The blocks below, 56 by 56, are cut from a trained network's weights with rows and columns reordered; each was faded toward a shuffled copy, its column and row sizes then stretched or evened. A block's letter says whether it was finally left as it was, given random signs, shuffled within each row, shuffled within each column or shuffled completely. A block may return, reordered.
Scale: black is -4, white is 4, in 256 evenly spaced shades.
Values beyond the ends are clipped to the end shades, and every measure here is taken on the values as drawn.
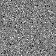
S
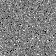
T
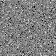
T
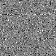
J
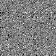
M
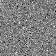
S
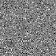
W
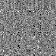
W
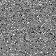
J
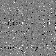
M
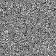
M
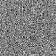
W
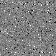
J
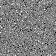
T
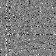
M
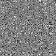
W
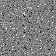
S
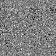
J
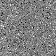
S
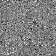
J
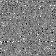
J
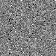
S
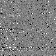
M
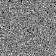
S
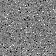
T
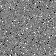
T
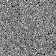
J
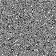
T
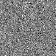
S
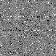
W
